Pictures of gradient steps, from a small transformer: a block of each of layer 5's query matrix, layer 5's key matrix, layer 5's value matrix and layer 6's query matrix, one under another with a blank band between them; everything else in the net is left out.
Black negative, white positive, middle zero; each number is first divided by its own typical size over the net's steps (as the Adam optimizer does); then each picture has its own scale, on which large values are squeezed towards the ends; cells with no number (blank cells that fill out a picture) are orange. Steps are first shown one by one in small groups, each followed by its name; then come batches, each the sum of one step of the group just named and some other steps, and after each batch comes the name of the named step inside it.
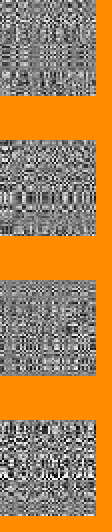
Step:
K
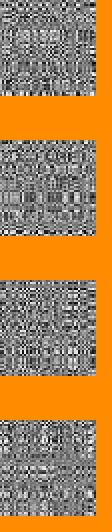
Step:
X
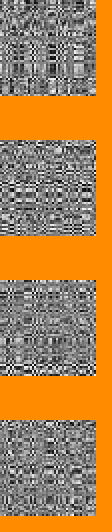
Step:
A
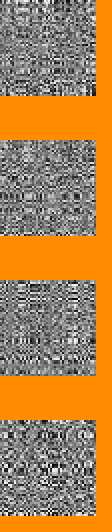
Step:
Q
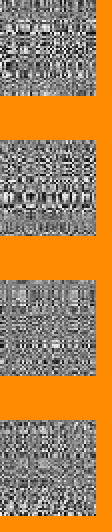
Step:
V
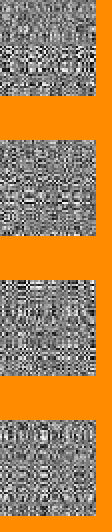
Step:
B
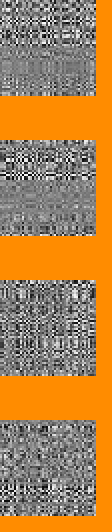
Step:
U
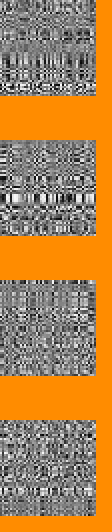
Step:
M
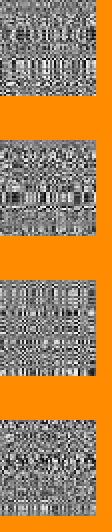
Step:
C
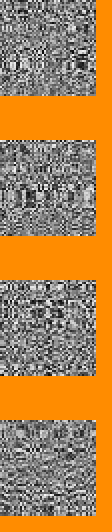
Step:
B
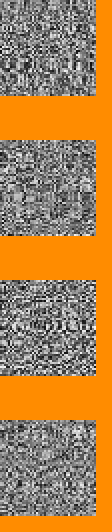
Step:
B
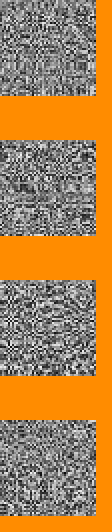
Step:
U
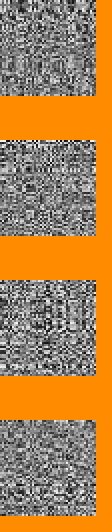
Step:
Q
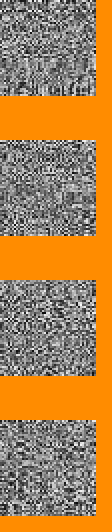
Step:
U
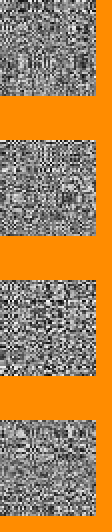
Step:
M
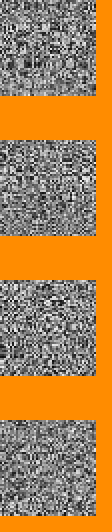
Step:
V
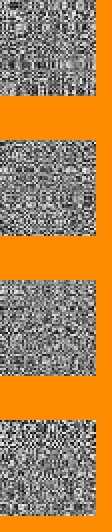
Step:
K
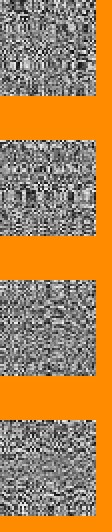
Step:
X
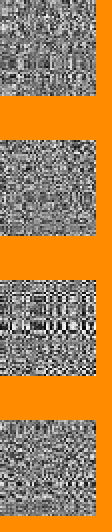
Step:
K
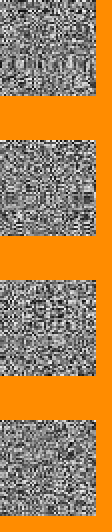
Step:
C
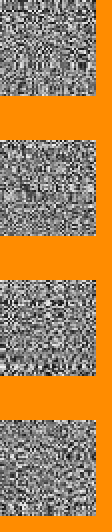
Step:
V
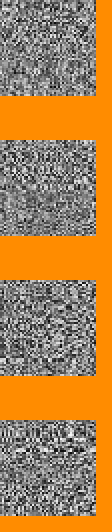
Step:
U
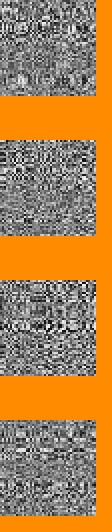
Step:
U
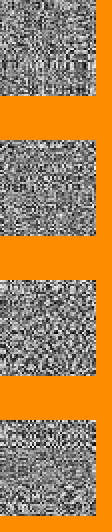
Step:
A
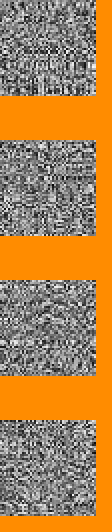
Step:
X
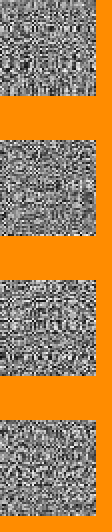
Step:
B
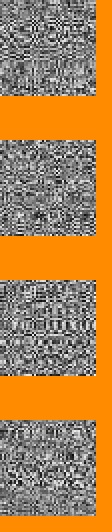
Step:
A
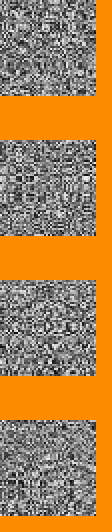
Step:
V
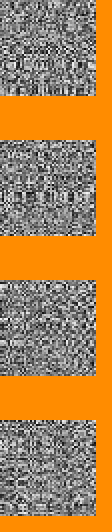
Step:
X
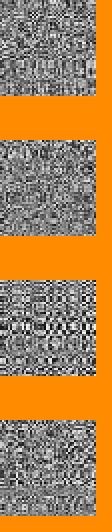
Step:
C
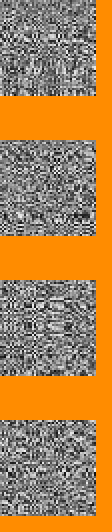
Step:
X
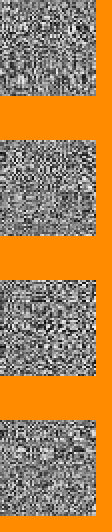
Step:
U
